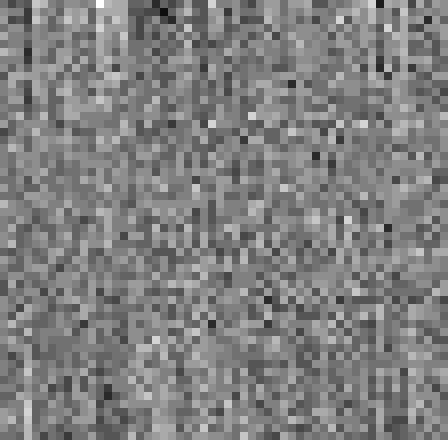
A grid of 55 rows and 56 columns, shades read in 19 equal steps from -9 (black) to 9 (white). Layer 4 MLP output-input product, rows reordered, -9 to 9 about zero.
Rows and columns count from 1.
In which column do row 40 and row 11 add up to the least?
39
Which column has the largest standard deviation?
4
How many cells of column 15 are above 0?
14
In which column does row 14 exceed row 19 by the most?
51
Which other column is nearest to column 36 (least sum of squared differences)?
17
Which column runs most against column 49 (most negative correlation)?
48
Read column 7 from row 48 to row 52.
2 -4 -2 2 0
